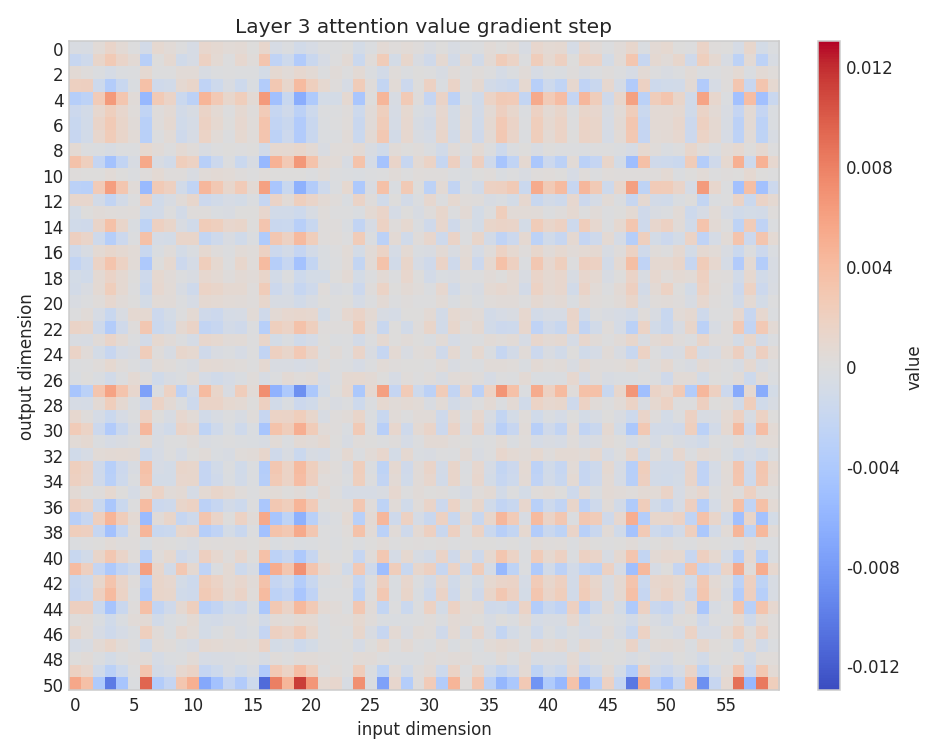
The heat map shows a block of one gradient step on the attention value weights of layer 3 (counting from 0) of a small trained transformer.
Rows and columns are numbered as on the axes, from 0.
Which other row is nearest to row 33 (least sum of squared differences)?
34
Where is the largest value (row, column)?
50, 19
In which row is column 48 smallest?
27
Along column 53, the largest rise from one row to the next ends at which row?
4
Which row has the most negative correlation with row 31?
18
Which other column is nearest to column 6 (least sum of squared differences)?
56
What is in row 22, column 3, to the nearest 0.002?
-0.004
